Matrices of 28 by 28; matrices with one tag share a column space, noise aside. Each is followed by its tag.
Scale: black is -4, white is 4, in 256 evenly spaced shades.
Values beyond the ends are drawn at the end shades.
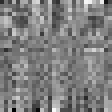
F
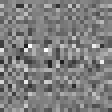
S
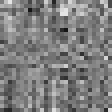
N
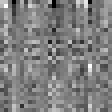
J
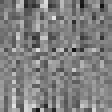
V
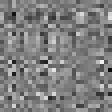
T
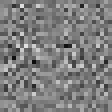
S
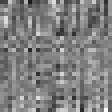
F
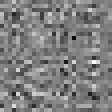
T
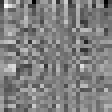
J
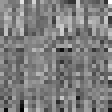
F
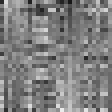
N
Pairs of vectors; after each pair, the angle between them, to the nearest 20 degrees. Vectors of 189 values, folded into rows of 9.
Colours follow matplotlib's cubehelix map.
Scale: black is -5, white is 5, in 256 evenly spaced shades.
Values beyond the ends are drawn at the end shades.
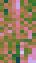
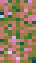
120 degrees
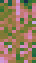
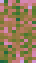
140 degrees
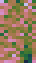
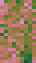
20 degrees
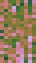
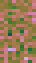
100 degrees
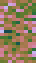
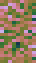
40 degrees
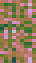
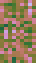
20 degrees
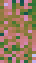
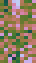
120 degrees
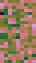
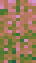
80 degrees
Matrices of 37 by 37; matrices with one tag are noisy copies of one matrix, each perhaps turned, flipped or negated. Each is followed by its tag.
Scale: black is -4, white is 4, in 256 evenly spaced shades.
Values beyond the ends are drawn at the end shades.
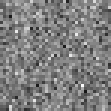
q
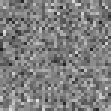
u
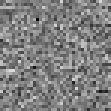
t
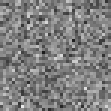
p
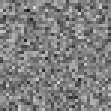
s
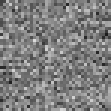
u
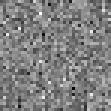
t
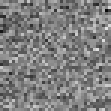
q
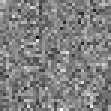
p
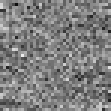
q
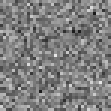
s
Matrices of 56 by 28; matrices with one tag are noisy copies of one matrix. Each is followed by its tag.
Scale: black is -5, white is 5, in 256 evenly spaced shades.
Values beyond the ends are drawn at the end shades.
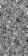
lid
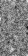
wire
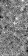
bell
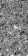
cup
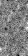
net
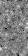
net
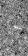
cup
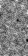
lid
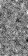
lid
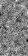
lid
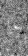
cup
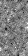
net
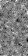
lid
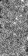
bell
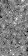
bell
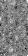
wire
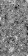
wire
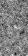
cup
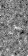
cup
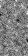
lid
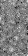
wire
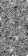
wire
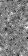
net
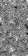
wire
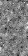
net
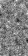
lid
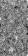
wire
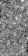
bell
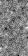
net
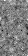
wire
